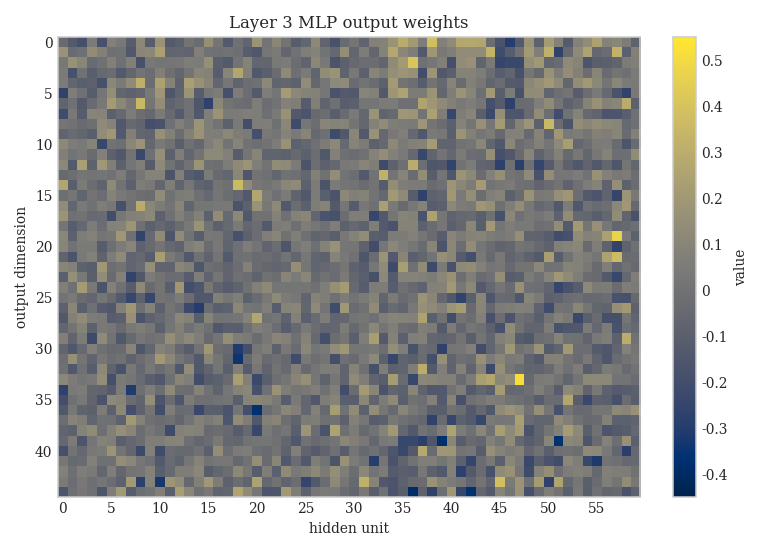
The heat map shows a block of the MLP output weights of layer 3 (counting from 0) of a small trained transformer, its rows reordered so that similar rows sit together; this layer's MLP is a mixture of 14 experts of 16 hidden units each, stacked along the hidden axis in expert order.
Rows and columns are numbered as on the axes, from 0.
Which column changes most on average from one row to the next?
57
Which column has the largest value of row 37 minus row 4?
47
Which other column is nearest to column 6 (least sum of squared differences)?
3
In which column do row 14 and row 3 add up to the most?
18
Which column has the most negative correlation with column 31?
33
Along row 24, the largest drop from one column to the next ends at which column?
13
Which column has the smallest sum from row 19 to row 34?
14
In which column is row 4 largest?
8
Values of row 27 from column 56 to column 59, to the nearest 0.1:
-0.2 -0.2 0 -0.1
